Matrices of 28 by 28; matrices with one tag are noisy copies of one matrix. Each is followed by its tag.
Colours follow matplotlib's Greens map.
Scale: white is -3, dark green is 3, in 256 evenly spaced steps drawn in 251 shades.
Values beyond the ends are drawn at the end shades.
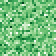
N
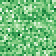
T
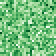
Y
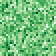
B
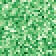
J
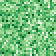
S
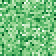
N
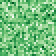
T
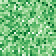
Y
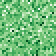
J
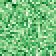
J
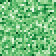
T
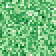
J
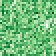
B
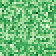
B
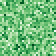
N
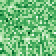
S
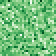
T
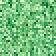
Y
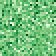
B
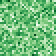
T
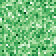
T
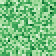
Y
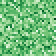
N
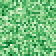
B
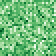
J
